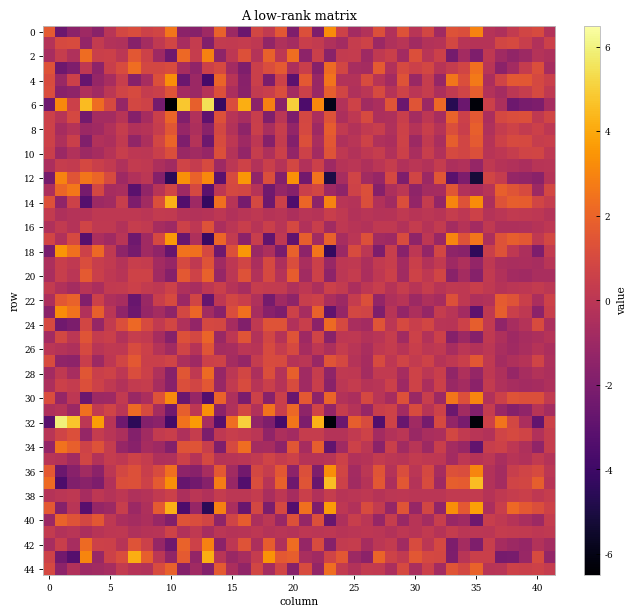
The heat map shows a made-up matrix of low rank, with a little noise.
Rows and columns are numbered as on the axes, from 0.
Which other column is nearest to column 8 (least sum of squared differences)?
24
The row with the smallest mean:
32
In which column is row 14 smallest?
13
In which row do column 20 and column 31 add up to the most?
6
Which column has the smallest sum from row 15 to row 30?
23
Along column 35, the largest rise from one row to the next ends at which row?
7
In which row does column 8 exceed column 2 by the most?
43
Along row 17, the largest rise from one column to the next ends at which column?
14
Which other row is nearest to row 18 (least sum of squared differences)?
34
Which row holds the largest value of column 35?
37
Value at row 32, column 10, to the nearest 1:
-4
